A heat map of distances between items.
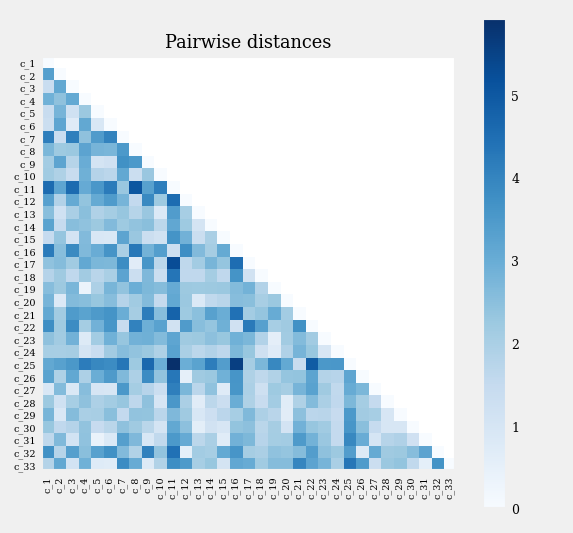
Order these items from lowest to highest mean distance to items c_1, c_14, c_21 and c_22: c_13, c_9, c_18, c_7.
c_13, c_18, c_7, c_9
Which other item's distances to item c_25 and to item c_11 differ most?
c_16
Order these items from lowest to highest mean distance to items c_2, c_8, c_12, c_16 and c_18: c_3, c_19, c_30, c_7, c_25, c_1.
c_30, c_19, c_7, c_3, c_1, c_25
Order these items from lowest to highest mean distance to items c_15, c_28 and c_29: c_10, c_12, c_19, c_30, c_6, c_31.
c_30, c_10, c_31, c_6, c_19, c_12
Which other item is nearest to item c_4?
c_19
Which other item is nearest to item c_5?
c_31
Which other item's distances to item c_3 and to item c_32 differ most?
c_6
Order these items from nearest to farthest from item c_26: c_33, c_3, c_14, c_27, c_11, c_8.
c_8, c_14, c_27, c_3, c_33, c_11
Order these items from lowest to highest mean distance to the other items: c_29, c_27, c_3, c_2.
c_29, c_27, c_2, c_3
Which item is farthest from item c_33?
c_25
